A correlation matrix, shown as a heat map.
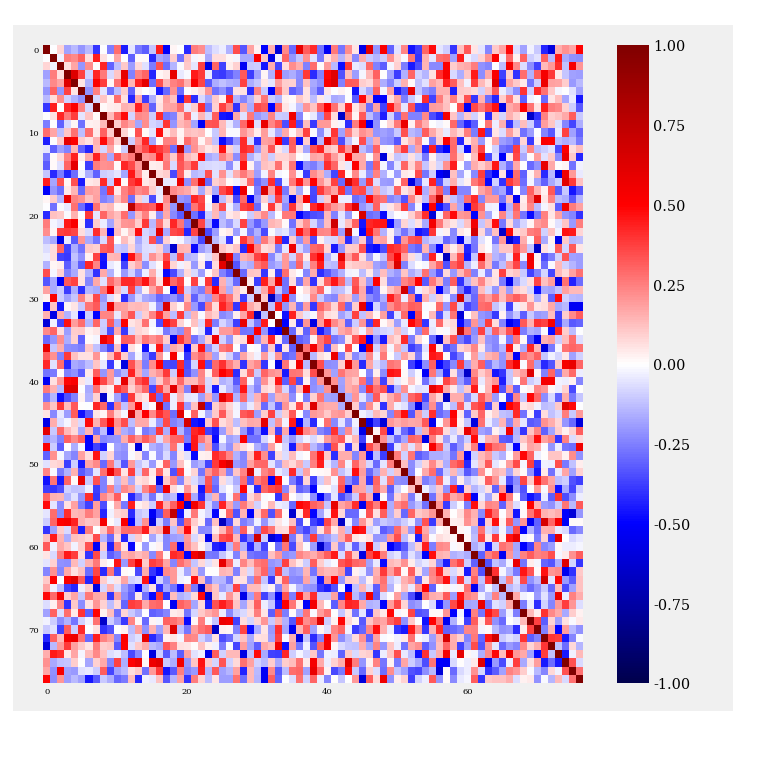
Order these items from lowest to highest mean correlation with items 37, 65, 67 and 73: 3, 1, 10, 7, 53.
53, 3, 7, 10, 1
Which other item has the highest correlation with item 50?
26
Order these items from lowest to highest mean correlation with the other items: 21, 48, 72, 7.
48, 72, 21, 7
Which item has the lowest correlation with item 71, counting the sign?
36
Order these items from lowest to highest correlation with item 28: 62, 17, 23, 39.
39, 62, 23, 17
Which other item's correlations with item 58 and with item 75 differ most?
17
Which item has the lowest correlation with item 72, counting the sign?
0
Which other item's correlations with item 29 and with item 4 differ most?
3
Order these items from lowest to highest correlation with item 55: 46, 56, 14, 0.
14, 56, 46, 0
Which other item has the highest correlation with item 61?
22
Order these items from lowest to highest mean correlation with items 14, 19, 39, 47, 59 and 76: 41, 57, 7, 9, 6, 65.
6, 65, 57, 9, 41, 7
